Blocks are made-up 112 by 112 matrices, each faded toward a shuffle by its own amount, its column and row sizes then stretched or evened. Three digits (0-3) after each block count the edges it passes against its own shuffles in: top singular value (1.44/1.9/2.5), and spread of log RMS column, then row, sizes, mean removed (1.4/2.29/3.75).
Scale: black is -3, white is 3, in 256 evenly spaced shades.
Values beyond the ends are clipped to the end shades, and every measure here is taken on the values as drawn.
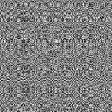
3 1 2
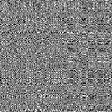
3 0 2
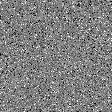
0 0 0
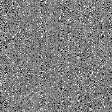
1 2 0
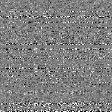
2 1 3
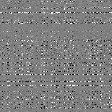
2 2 3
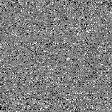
1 0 2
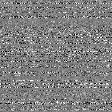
0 0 3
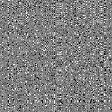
3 2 1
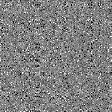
2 1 1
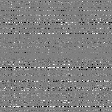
2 1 3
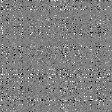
1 2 2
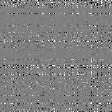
2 2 3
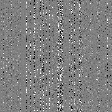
1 3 0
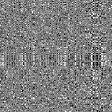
3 2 1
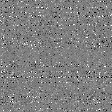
0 1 2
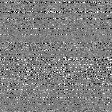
0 0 3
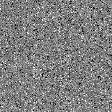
1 1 0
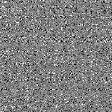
2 1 2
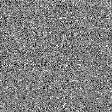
0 1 2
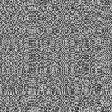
3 0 0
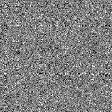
2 1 1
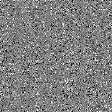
1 2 1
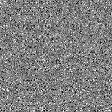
2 0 1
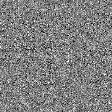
0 1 1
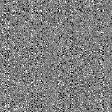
2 2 1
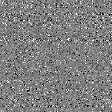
2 1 2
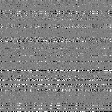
3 1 3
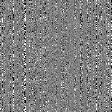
2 3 0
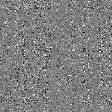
0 2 1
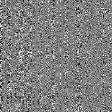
1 3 1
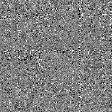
1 2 2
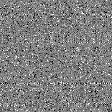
2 0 1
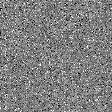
0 1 0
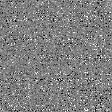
0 1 2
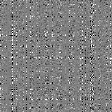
2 3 2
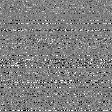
0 0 3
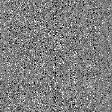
0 2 0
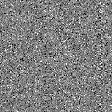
2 1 0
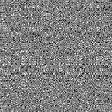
3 0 1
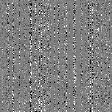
0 3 1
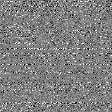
1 0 3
